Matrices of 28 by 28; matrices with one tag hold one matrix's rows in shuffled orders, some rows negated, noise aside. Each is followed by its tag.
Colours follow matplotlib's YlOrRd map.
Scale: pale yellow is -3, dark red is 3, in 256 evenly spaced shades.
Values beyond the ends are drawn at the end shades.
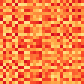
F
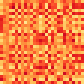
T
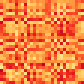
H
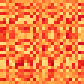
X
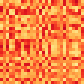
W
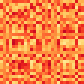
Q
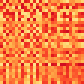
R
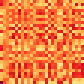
T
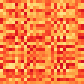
H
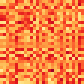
X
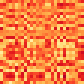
H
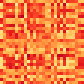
H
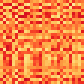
F
